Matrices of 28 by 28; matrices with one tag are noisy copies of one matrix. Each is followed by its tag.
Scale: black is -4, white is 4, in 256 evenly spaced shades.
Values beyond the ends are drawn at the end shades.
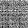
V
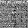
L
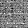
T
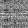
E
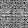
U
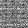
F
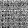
V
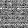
F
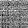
V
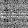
E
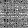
E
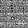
T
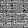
T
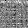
L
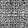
U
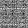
F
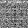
L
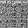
L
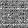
F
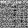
L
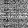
E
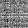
E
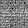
U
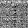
L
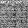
L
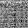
L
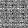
F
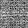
U
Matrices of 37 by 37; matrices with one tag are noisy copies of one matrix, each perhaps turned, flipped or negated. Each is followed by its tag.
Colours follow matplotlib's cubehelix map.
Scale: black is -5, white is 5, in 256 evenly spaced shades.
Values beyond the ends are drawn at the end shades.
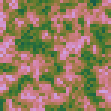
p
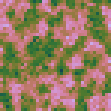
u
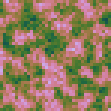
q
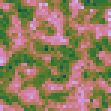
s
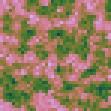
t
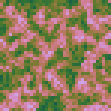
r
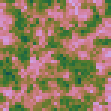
p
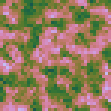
s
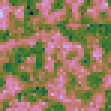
s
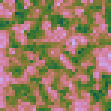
r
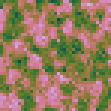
u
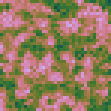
t
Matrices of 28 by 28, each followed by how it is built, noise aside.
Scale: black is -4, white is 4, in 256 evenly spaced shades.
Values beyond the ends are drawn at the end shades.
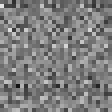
repeating columns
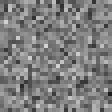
repeating columns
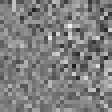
upper triangular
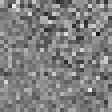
upper triangular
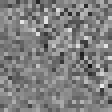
upper triangular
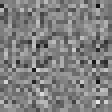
low rank
